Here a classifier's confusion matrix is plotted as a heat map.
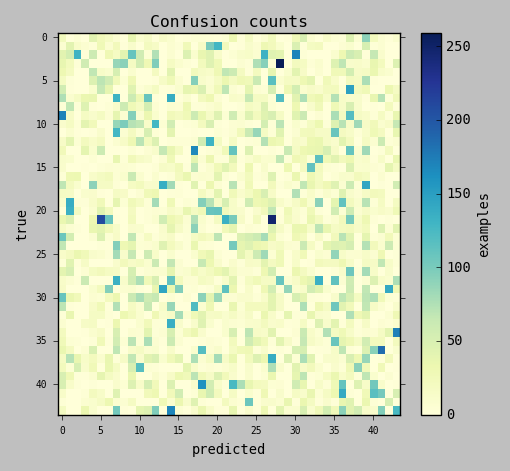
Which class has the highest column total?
37
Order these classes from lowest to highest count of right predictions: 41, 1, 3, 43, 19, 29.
1, 3, 19, 29, 41, 43
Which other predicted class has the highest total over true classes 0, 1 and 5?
39
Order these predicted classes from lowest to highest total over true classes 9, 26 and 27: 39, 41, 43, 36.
43, 36, 41, 39
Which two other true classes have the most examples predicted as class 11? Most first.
7, 35
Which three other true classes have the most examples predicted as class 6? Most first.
21, 29, 5
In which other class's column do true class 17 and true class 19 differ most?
13
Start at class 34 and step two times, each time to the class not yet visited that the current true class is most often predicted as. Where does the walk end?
14
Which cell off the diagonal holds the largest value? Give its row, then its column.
3, 28
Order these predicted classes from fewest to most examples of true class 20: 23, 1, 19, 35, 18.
23, 18, 35, 19, 1
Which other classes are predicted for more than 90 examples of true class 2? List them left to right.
9, 26, 30
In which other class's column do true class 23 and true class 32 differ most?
0
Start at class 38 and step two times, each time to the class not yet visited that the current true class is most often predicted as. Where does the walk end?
12
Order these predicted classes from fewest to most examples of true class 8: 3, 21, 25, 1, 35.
21, 25, 35, 3, 1
